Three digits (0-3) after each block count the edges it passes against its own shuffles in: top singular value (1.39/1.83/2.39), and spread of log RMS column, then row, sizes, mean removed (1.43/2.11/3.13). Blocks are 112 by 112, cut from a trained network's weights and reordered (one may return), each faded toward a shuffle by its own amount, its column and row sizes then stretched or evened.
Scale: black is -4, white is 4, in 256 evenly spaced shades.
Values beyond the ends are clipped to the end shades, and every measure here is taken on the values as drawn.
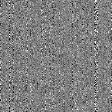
0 3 0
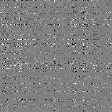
1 2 3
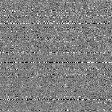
3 1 3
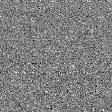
1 0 2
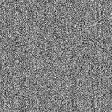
2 1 0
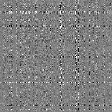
3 3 2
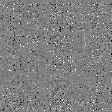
1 2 2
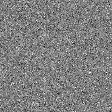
1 1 0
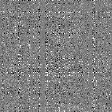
2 3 2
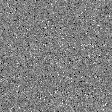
0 0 1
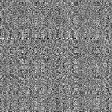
3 2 2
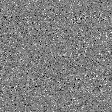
0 0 1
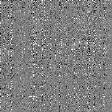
0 3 2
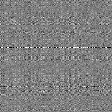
3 1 3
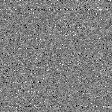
0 0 2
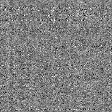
1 0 2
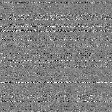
2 1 3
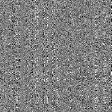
2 3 1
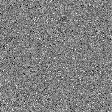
1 0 1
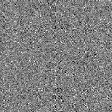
2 1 1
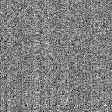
2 0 1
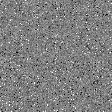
0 1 0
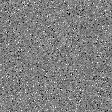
0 0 0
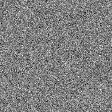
0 1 0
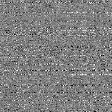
2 1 3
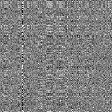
3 3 1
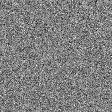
0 0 0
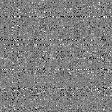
2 2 3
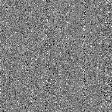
0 2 0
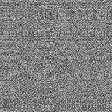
3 0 0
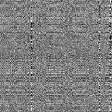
3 2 1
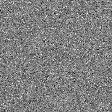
0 0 1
